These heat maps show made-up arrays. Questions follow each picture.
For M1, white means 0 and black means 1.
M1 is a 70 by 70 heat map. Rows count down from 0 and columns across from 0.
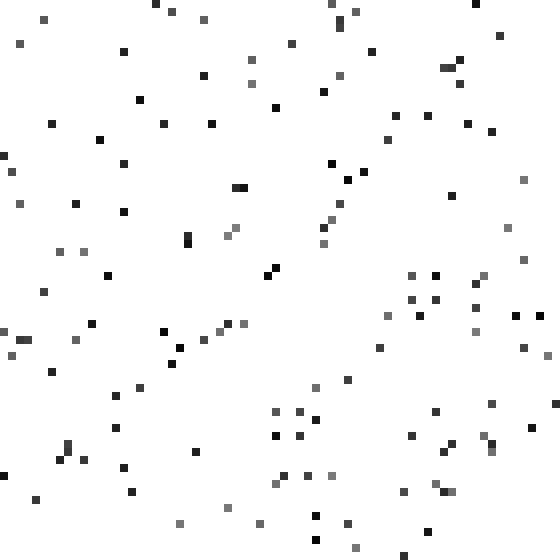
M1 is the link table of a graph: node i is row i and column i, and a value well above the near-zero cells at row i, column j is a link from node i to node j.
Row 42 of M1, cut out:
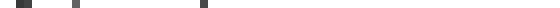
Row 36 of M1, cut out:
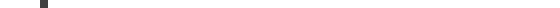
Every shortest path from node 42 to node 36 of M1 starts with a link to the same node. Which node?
node 2
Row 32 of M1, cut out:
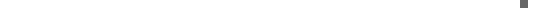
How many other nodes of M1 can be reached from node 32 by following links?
4
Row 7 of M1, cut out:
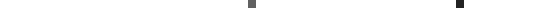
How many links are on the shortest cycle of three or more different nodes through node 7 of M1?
4
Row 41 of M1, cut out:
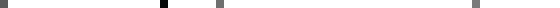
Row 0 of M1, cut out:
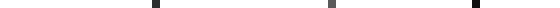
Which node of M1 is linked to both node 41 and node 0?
node 59
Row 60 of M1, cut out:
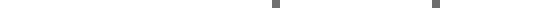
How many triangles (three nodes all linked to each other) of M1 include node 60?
1
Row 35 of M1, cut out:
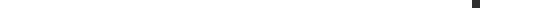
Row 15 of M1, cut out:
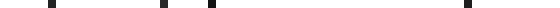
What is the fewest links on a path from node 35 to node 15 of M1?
4
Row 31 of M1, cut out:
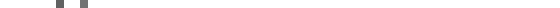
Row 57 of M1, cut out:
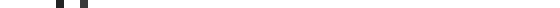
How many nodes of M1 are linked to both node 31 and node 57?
2
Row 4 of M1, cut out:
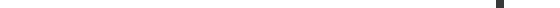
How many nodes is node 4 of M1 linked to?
1
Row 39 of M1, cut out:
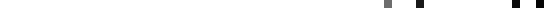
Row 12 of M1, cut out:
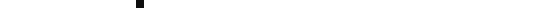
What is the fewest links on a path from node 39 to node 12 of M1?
3
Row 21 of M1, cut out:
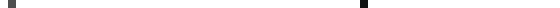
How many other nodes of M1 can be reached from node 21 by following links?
4
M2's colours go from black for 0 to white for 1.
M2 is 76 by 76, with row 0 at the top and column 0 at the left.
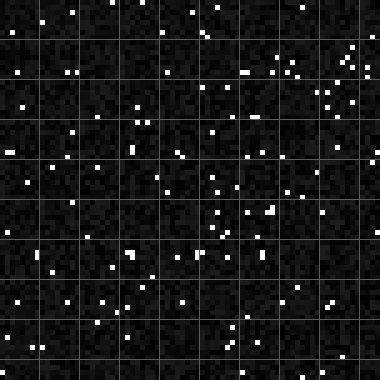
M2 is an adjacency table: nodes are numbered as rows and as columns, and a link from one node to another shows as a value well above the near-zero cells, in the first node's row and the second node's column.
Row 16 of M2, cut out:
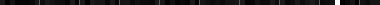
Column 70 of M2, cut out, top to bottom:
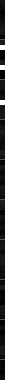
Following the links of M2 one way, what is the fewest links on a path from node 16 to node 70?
5
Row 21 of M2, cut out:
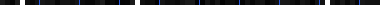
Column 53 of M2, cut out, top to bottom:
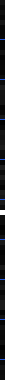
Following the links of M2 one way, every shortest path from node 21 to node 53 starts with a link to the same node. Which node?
node 65
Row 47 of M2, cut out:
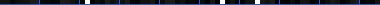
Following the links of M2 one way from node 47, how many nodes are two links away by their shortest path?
7
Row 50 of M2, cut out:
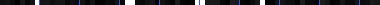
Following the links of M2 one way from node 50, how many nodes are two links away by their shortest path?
5
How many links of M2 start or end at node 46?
6
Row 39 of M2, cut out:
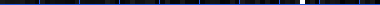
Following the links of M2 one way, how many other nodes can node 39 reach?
10
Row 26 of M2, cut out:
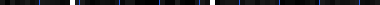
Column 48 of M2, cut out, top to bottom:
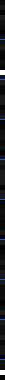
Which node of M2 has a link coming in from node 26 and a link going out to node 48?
node 14
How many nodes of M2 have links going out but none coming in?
12
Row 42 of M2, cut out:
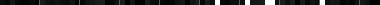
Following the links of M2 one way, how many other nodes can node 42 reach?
8
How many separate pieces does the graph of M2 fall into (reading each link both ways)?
2
